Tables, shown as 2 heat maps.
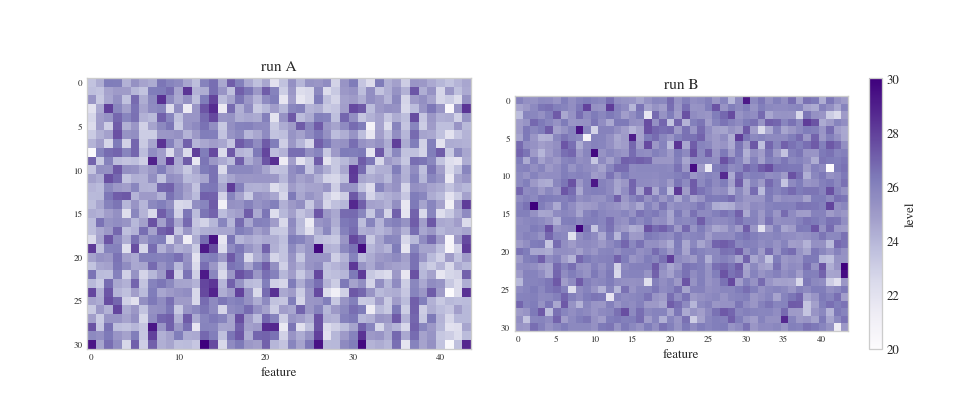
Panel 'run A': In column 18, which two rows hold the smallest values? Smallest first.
20, 13
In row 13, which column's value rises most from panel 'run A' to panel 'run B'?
28
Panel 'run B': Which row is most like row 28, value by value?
19
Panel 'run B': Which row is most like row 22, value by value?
23
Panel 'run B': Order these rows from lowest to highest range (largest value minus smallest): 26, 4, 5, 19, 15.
15, 19, 26, 4, 5
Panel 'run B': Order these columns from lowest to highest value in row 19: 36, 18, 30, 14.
36, 18, 30, 14
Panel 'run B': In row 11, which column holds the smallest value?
35
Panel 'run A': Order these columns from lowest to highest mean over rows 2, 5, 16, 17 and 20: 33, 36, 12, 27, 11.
12, 36, 33, 27, 11
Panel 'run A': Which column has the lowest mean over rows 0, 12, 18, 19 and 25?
41
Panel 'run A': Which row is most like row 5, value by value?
26
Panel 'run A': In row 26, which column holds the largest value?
3
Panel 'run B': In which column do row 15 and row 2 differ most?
17
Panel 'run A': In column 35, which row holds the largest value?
7
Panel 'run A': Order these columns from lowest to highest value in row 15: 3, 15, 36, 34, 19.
36, 34, 15, 19, 3
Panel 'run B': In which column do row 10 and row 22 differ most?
43
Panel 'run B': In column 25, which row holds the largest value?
7
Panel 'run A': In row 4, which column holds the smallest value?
21
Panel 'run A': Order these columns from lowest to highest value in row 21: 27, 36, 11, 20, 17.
27, 36, 11, 17, 20
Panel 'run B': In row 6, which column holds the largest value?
21
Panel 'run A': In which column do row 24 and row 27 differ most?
43
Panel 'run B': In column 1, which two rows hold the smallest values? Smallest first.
29, 8
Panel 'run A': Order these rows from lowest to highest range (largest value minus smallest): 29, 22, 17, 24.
17, 29, 22, 24
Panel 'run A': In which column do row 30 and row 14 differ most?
0
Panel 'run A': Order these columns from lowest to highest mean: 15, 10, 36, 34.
36, 15, 34, 10
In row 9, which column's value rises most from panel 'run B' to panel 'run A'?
7
